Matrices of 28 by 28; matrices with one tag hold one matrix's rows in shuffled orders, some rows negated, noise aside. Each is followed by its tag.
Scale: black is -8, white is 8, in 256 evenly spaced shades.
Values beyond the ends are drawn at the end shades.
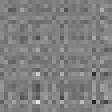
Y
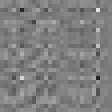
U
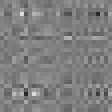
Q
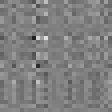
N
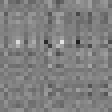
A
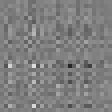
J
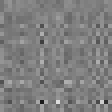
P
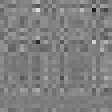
Y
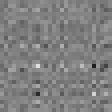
Y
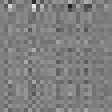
J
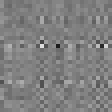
P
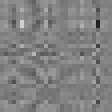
U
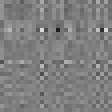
P
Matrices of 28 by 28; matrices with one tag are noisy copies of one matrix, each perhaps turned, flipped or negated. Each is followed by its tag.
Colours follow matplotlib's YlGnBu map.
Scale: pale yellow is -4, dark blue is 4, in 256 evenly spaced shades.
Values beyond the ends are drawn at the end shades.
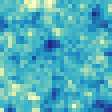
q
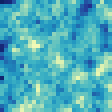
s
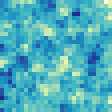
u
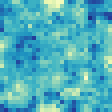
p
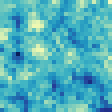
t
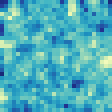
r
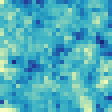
s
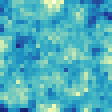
p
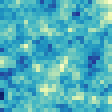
u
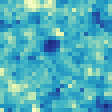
q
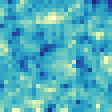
u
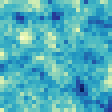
t
